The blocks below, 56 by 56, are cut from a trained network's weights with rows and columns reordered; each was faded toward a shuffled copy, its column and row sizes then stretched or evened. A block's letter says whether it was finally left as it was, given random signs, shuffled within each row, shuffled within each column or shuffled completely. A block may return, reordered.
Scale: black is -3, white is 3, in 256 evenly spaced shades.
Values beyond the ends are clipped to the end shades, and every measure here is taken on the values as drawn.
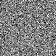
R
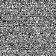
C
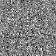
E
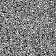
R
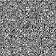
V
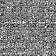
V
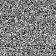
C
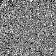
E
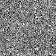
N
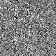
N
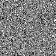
N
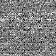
V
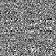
V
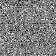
C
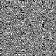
V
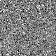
C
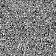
C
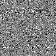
E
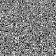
V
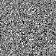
E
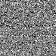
C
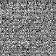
V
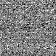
C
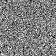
R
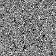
N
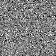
C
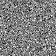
C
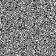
N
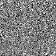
E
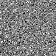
C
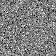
R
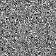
E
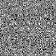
V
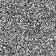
R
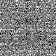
V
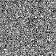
E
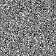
N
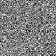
V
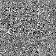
E
